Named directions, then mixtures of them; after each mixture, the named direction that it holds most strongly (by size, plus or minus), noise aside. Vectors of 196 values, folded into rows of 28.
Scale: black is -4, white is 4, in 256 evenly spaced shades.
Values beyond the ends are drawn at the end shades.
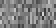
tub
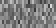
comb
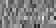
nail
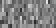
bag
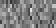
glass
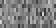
tub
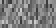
bag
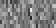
glass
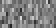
bag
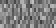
glass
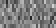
glass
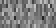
comb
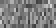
tub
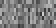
tub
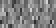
bag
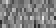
nail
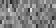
glass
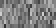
tub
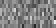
tub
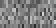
tub
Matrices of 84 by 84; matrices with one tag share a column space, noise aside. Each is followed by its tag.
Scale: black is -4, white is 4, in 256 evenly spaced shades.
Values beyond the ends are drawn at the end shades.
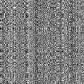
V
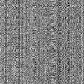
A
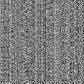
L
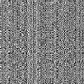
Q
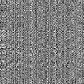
Q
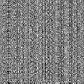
L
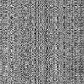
A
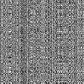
L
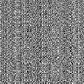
L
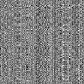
A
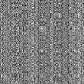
V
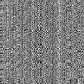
Q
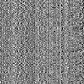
V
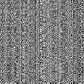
L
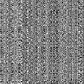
L
